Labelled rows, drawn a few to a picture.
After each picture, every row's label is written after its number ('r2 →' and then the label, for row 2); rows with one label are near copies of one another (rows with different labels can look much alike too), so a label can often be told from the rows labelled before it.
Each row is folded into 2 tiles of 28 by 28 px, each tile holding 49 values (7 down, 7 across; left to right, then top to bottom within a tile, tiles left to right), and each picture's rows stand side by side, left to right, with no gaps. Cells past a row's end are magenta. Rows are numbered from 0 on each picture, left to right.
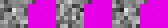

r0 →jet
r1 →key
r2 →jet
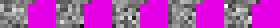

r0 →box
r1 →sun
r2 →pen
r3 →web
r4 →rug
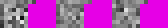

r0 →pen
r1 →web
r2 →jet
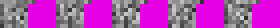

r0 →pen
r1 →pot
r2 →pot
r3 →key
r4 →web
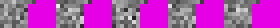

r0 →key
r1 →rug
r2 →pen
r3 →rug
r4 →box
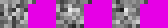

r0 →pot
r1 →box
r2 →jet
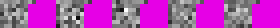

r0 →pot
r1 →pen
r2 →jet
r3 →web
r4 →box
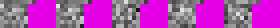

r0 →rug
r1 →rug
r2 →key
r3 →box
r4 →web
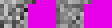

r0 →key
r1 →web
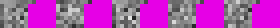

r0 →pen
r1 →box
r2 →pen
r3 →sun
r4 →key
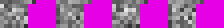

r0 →rug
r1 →web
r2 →box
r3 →pen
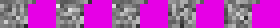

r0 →sun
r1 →rug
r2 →rug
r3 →pot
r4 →web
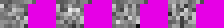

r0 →rug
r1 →box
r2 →sun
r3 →pot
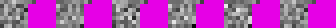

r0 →key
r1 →sun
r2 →pen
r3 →sun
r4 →rug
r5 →key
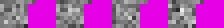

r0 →sun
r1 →box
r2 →web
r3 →jet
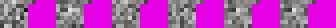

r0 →key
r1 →box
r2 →key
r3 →pot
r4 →jet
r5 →jet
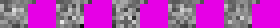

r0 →box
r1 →sun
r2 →pen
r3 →box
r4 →sun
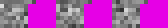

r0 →rug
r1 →box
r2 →jet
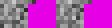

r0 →key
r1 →key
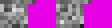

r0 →box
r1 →sun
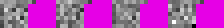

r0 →pen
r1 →key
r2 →web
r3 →sun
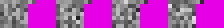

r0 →pot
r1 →pen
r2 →key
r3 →rug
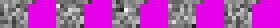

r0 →pot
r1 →rug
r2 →jet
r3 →sun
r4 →pot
